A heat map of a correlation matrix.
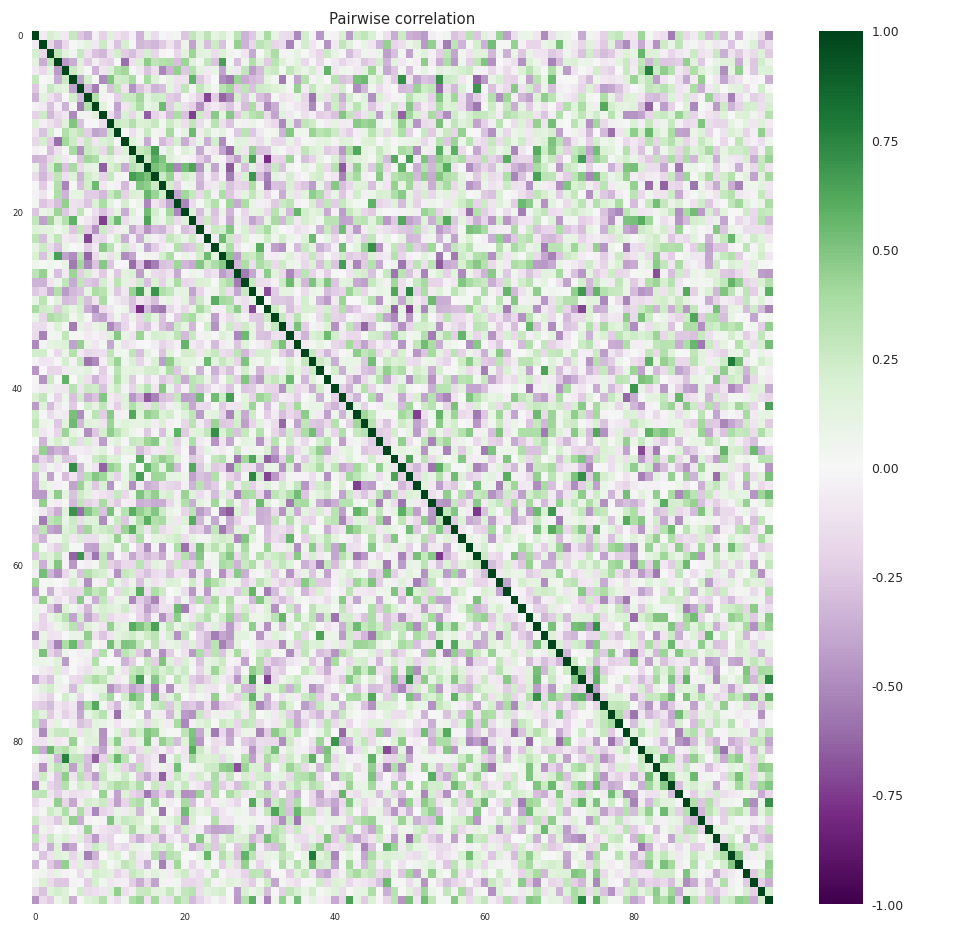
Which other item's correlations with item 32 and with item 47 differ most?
81
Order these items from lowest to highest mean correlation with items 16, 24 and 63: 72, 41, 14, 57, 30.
41, 30, 57, 72, 14
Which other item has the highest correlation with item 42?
98
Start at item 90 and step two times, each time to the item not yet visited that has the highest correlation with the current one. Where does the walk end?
38
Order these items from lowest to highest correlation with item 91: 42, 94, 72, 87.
72, 42, 87, 94
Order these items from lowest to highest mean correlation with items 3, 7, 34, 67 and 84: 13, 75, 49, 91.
91, 49, 13, 75
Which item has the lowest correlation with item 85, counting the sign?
0
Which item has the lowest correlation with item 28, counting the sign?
27
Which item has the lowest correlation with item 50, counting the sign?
31
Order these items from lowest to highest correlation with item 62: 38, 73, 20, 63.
63, 38, 73, 20
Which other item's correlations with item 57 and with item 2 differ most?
48
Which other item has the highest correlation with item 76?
8
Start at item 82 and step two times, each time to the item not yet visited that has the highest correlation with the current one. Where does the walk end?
39
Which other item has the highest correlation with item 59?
6
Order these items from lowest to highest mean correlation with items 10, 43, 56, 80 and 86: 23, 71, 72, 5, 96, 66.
66, 23, 96, 71, 72, 5
